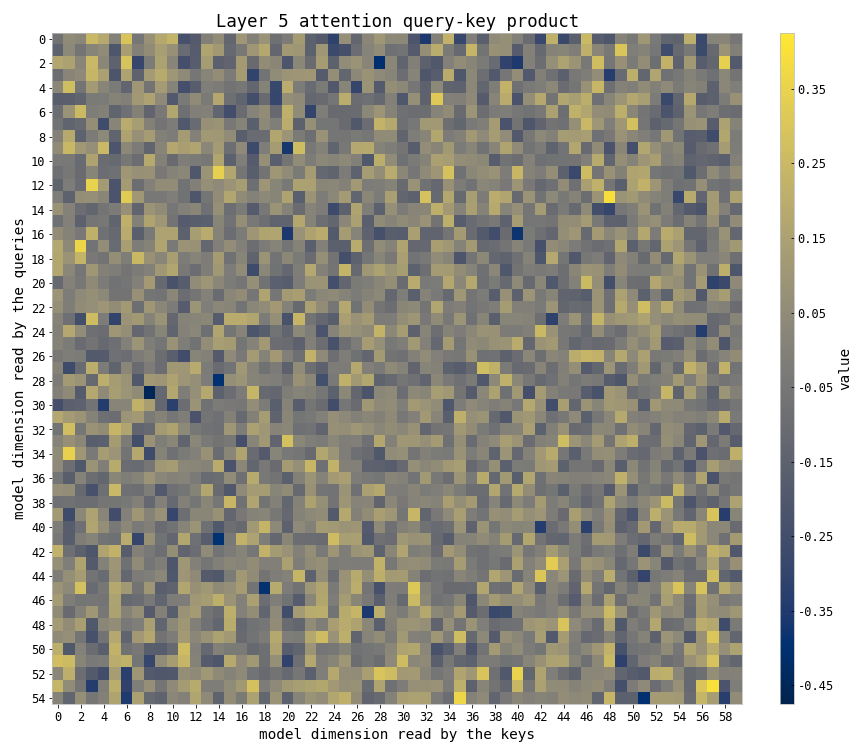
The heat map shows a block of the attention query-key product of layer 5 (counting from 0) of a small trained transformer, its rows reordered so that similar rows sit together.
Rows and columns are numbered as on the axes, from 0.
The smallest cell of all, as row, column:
29, 8
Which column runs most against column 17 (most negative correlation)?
14
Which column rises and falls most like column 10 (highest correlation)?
4
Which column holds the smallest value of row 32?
58
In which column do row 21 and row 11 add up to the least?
45
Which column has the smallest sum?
24
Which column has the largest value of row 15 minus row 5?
40
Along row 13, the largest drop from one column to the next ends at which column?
33
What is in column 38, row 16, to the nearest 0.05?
-0.25
